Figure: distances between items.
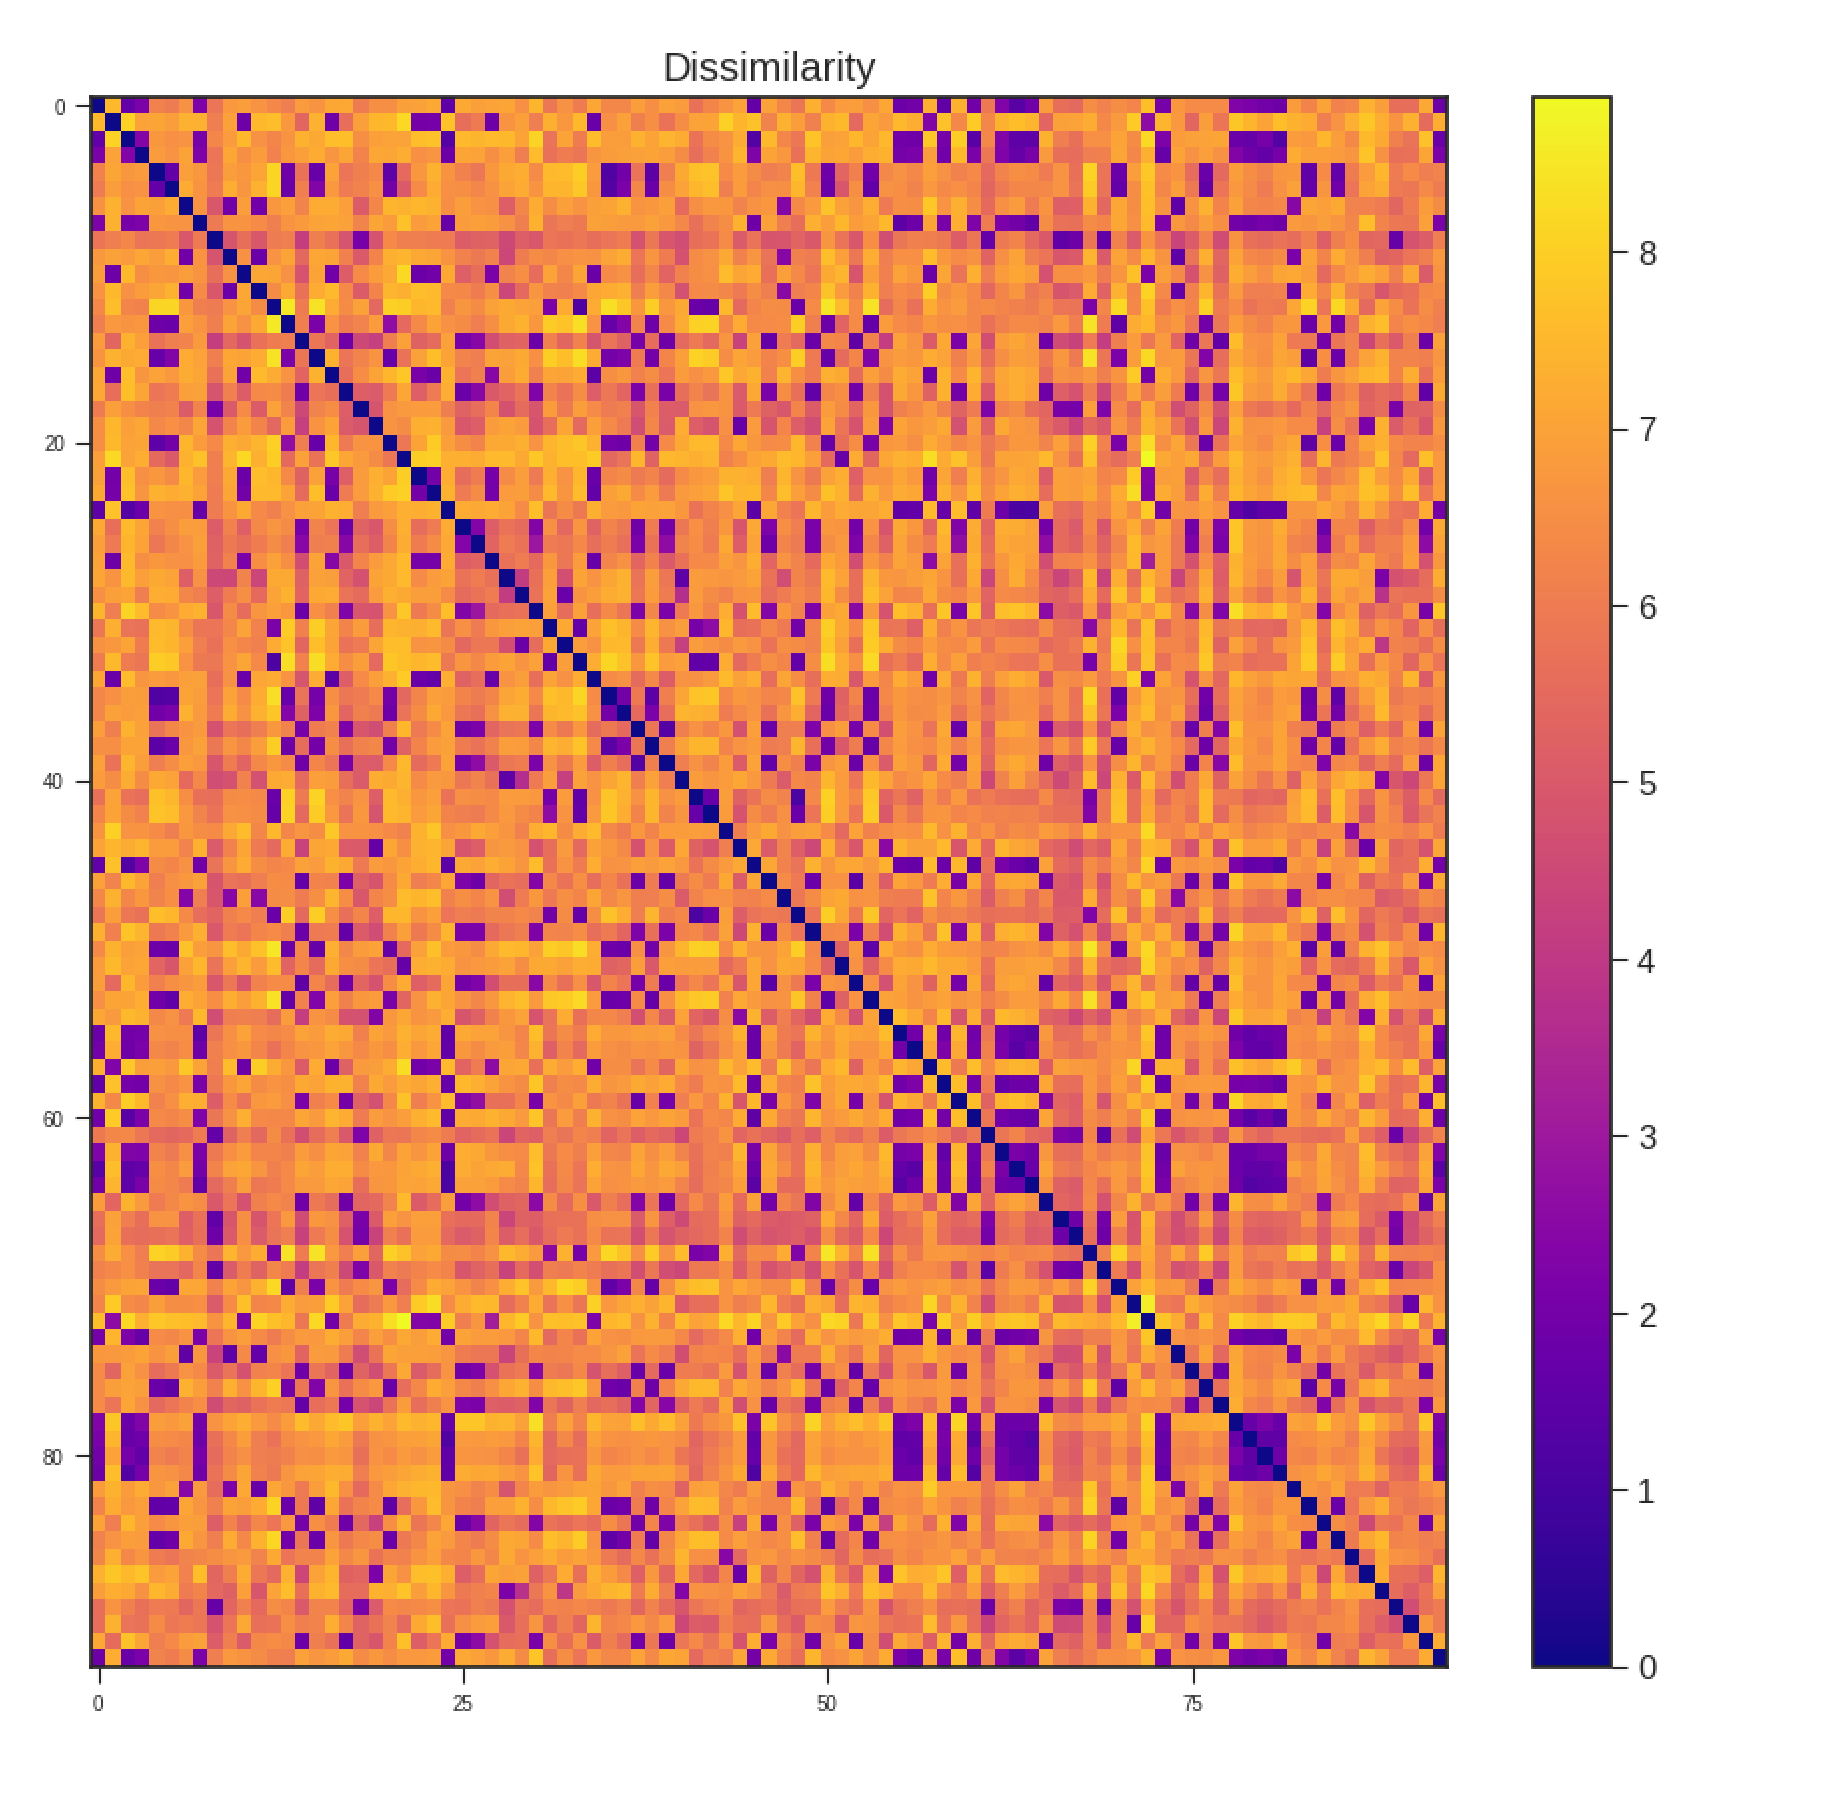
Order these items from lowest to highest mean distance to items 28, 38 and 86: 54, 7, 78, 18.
18, 54, 7, 78
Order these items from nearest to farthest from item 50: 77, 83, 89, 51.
83, 51, 77, 89
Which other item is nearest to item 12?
33
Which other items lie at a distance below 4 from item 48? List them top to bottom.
12, 31, 33, 41, 42, 68
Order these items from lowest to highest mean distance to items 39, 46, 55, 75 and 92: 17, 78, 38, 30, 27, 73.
17, 30, 73, 78, 27, 38
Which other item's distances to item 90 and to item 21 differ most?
71
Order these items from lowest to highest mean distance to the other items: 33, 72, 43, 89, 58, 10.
89, 58, 10, 33, 43, 72
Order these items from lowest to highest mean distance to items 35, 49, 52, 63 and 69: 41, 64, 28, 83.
83, 64, 28, 41
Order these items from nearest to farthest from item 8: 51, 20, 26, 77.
77, 26, 51, 20
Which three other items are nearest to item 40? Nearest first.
28, 88, 29
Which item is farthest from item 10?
21
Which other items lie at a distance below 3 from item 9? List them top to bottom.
6, 11, 47, 74, 82
